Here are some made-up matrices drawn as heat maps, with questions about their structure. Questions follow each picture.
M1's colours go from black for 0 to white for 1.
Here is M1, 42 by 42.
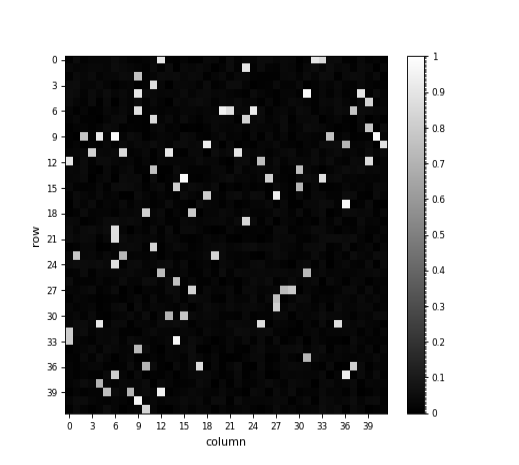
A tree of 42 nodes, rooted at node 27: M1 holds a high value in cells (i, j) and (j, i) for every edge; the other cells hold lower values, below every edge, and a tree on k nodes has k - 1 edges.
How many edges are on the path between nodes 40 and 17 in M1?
5
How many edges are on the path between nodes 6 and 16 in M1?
5
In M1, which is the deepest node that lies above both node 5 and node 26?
12
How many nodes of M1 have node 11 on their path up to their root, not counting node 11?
6
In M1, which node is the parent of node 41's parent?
18
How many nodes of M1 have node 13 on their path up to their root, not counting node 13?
7
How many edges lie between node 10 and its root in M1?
3
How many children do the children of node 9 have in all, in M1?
2
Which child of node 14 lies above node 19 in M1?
15
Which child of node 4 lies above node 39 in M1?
31
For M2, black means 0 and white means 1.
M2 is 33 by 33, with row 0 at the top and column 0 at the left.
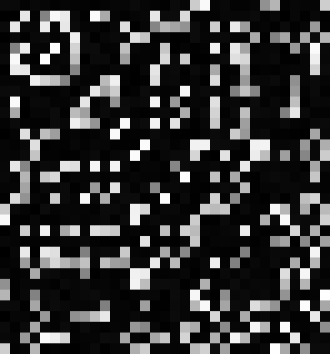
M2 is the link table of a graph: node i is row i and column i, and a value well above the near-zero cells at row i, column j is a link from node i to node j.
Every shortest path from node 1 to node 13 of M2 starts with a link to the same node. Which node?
node 18
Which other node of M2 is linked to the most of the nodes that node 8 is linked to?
node 21
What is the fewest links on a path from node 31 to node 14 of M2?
3
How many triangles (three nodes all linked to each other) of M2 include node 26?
8
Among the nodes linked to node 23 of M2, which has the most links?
node 24
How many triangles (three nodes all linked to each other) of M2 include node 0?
6
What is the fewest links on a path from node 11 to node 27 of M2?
3
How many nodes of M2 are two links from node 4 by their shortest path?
10
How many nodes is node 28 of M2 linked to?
11
